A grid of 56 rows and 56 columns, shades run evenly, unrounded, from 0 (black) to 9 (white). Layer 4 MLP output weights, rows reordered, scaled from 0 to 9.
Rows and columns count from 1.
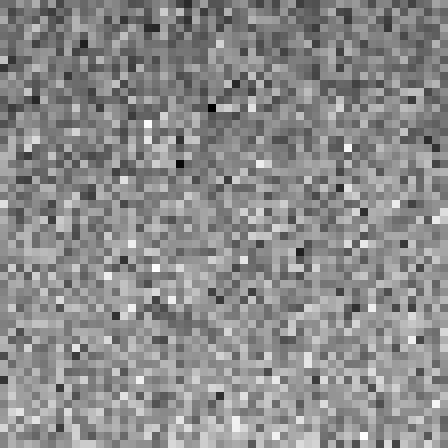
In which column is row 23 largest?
16
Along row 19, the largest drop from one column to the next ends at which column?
45
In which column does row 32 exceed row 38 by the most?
20
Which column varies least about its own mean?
42
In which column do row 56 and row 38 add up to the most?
22
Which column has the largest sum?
47
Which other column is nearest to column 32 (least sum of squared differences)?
43
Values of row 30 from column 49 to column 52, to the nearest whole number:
6 6 6 5
